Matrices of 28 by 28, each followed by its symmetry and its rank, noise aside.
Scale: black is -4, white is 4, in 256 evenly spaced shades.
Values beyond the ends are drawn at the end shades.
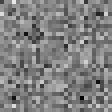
symmetric, rank six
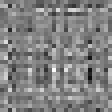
no symmetry, rank four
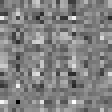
no symmetry, rank three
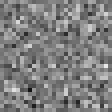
no symmetry, rank six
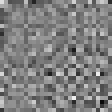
symmetric, rank three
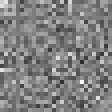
symmetric, rank six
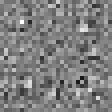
symmetric, rank six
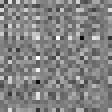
symmetric, rank three
